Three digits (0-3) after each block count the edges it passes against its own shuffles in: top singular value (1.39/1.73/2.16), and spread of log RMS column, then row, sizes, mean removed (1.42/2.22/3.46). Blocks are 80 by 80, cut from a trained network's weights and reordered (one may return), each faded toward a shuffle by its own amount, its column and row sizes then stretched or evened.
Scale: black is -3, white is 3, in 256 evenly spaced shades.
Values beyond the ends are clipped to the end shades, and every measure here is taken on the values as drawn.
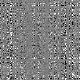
2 3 2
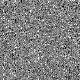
0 1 0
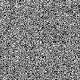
1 0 1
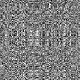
3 2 1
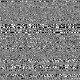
2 0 3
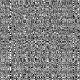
3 2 1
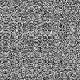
3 0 0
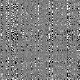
0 3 2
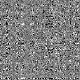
2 2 2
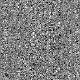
0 2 0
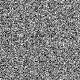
2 0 0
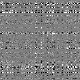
3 2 3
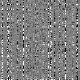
2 3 1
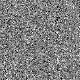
0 1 0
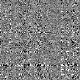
2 2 2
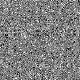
1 1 0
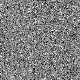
0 1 0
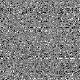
2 1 2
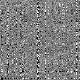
2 3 1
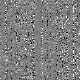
0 3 0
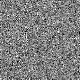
0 1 0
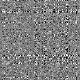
2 2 2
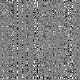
2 3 2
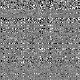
0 2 3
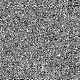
1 0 1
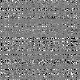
0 2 3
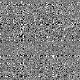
2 2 2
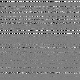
3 0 3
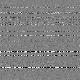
3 0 3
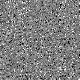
1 1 0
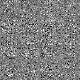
0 2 2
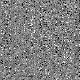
1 2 0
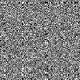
3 1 1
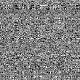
2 0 2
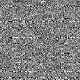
2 0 2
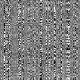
3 3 0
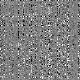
1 3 2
